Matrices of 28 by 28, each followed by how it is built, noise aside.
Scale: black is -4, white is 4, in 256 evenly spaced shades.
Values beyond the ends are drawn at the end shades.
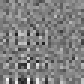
low rank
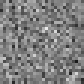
noise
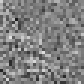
lower triangular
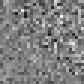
upper triangular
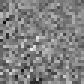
lower triangular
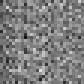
repeating rows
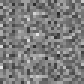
repeating rows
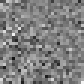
lower triangular
